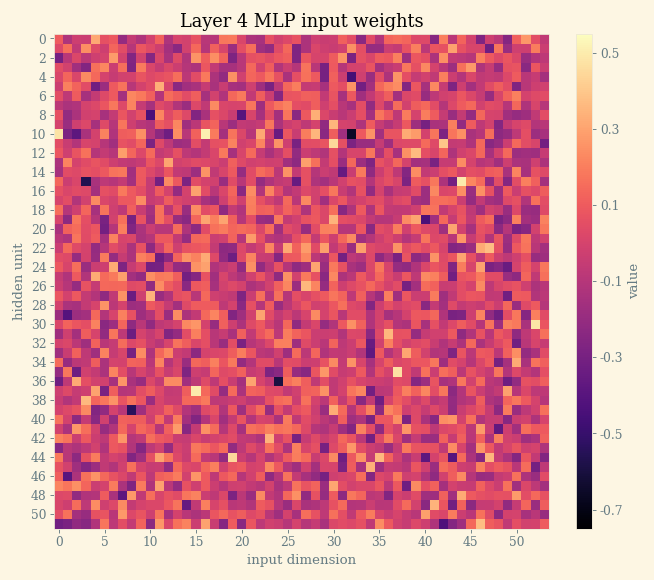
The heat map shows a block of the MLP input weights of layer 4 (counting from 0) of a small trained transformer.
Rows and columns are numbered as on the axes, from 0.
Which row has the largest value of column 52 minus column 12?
30
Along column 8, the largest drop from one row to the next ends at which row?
39
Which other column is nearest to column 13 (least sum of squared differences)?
22
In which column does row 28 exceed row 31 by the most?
5
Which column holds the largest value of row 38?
3
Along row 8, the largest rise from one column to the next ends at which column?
11
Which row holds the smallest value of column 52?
45
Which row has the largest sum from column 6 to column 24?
41
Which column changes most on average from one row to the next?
43
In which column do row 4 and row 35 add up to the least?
32
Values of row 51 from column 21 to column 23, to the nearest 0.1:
0.1 -0.1 0
